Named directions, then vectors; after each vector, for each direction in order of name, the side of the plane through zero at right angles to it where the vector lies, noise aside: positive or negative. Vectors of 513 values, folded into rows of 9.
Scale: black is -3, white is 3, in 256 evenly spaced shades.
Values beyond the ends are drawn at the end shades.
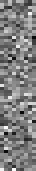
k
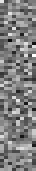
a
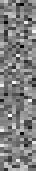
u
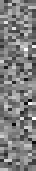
positive, positive, negative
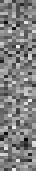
negative, positive, positive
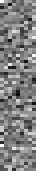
positive, negative, positive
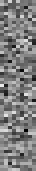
positive, positive, positive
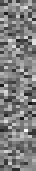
negative, negative, negative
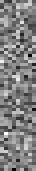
positive, negative, negative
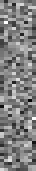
positive, positive, negative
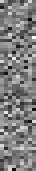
positive, negative, positive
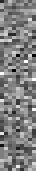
negative, positive, negative
